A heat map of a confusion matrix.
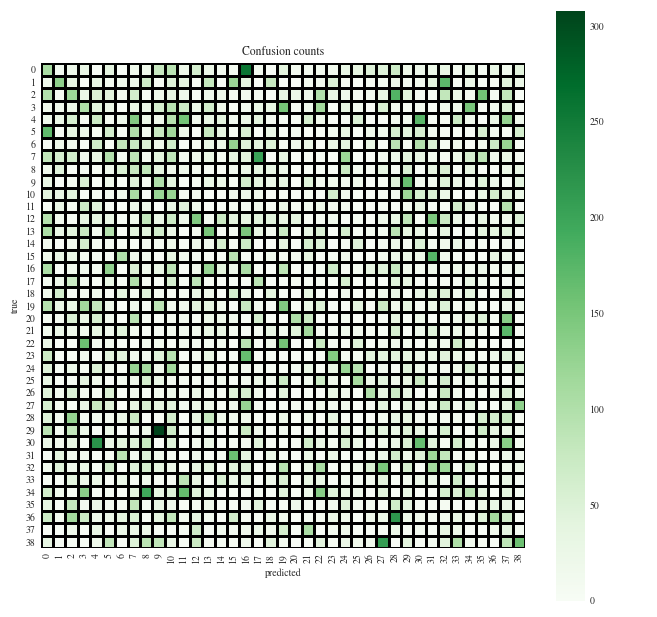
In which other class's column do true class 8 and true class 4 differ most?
30
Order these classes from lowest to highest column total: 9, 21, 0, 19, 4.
21, 4, 19, 9, 0
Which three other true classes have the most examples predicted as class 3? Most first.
22, 34, 19
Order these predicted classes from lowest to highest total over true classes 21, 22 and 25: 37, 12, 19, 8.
12, 8, 37, 19
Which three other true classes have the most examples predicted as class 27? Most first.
38, 32, 19
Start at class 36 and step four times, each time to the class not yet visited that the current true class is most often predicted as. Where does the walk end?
7
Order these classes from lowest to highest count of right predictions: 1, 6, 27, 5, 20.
27, 5, 6, 20, 1
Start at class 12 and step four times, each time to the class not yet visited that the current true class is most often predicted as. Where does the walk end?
37
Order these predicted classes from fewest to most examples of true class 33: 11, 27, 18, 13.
13, 18, 27, 11
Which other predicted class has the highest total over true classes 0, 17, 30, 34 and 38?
8
